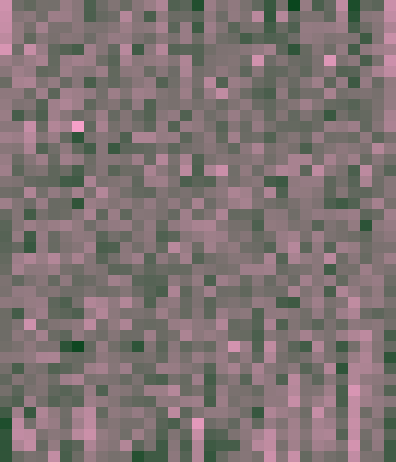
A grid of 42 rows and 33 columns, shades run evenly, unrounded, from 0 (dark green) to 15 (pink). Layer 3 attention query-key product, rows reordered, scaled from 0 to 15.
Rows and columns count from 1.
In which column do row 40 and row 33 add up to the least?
33
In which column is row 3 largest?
1
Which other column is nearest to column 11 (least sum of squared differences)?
32
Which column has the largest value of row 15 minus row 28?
25
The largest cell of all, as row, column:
12, 7
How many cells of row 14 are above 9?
3
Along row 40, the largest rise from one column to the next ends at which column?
2
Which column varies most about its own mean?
30
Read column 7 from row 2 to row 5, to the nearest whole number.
8 8 8 4
